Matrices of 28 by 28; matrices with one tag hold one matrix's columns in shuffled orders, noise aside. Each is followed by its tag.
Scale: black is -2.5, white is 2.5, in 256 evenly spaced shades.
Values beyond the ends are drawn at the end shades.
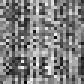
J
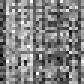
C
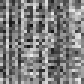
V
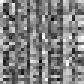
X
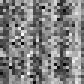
J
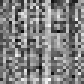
V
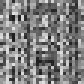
X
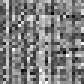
X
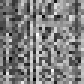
X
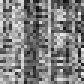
V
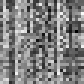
V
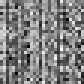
C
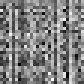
C
